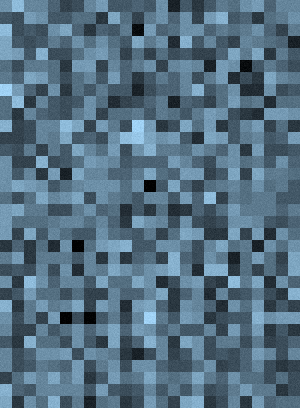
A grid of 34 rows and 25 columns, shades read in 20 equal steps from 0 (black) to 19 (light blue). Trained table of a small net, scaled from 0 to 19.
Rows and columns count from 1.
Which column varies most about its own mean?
12
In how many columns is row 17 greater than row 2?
15
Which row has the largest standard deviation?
27
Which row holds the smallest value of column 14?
24
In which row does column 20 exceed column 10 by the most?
9
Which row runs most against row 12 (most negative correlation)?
8
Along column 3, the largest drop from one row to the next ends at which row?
21
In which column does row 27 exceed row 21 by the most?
22
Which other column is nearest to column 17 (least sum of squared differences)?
5
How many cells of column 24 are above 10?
11
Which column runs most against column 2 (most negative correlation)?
13
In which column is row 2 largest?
19
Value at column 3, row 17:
10
